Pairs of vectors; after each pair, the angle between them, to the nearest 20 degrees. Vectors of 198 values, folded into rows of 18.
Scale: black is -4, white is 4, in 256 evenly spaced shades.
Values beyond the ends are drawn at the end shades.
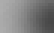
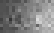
160 degrees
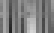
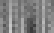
160 degrees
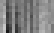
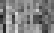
140 degrees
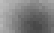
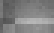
140 degrees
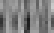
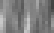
140 degrees
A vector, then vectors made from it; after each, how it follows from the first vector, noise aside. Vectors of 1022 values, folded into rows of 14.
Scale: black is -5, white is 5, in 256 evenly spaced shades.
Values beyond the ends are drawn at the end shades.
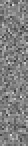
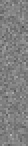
shrunk.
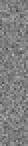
reversed, negated, shrunk.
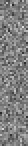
negated.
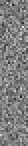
negated.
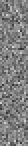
reversed.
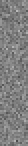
reversed, shrunk.
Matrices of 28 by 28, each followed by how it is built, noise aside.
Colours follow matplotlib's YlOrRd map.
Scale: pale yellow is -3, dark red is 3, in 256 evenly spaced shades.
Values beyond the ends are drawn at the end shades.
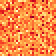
repeating rows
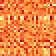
low rank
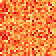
repeating rows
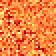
lower triangular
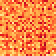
blocks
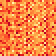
repeating rows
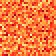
repeating rows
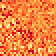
lower triangular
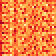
repeating rows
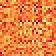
low rank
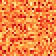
blocks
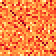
diagonal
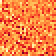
lower triangular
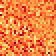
lower triangular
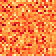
low rank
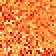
lower triangular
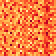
repeating rows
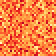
repeating rows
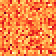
blocks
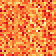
repeating rows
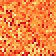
lower triangular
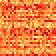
blocks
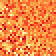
lower triangular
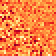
lower triangular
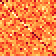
diagonal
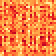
blocks
